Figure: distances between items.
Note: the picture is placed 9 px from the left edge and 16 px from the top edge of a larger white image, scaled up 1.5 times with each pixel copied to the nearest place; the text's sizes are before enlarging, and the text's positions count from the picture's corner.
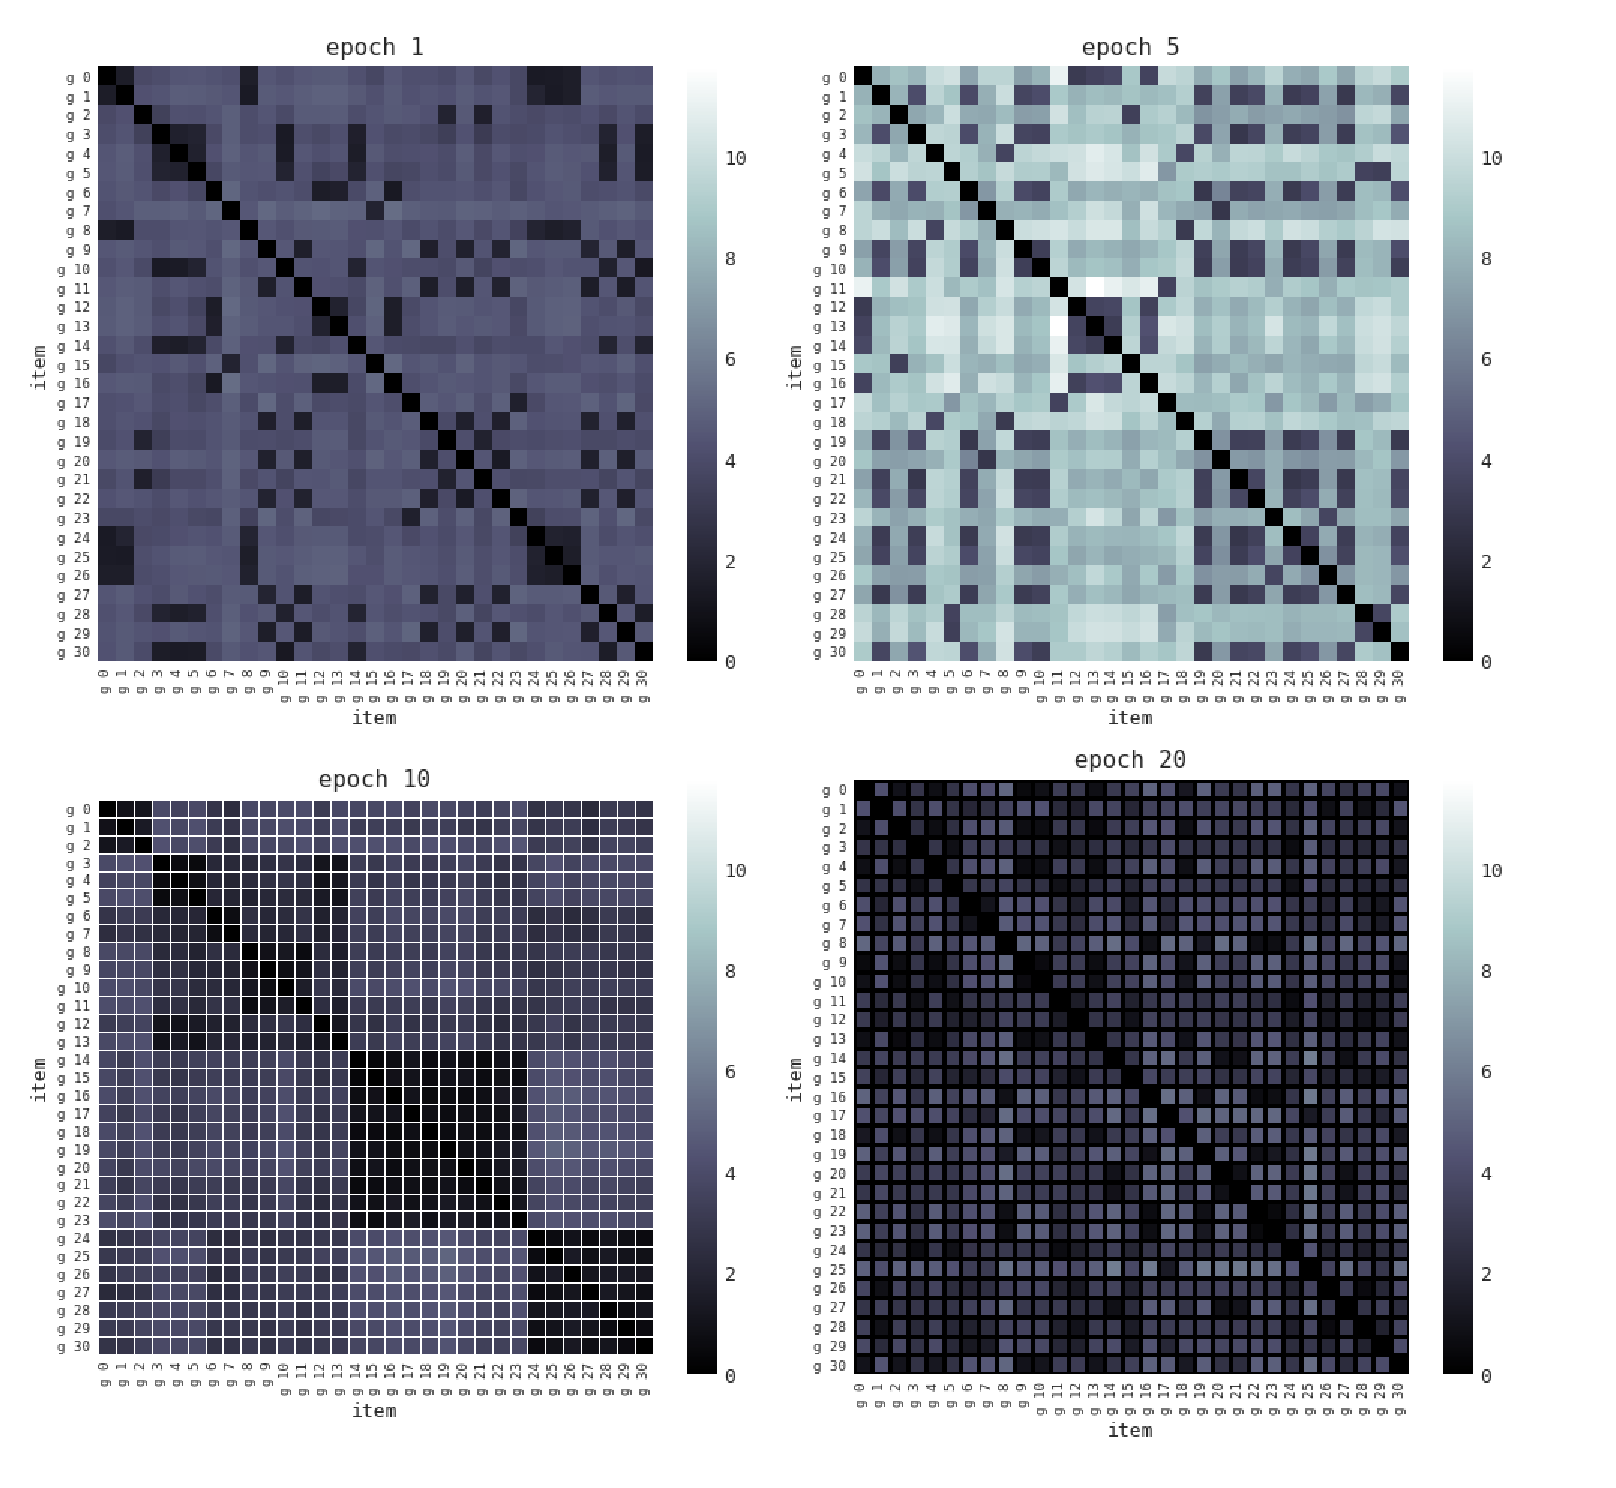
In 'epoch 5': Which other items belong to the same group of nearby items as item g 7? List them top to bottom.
g 20
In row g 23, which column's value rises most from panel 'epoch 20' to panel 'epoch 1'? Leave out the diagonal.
g 22
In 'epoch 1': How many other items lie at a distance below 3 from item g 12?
3
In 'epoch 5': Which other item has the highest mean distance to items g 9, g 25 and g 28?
g 8
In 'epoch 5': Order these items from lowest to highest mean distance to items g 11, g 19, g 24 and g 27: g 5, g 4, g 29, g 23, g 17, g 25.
g 25, g 17, g 23, g 29, g 5, g 4
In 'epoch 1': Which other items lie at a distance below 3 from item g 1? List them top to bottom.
g 0, g 8, g 24, g 25, g 26
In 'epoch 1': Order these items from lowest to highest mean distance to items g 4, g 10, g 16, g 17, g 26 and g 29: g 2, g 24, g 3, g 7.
g 3, g 24, g 2, g 7
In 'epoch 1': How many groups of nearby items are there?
7
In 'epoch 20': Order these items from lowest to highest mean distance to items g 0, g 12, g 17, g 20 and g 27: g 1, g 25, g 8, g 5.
g 5, g 1, g 25, g 8
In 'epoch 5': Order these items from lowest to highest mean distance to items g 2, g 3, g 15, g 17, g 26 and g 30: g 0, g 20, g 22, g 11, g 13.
g 22, g 20, g 11, g 0, g 13
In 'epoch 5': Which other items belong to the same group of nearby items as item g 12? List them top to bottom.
g 0, g 13, g 14, g 16
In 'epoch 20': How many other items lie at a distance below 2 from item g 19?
4
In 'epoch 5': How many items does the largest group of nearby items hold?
12
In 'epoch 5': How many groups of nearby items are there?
8
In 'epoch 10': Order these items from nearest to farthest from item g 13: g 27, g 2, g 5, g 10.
g 5, g 10, g 27, g 2
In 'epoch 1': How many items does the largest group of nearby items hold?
7
